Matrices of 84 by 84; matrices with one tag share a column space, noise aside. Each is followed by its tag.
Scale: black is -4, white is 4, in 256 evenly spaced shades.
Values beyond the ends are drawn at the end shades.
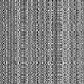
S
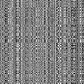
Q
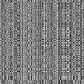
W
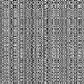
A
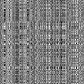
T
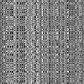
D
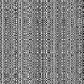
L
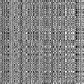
D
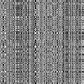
D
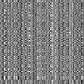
W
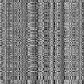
W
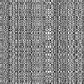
D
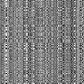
Q
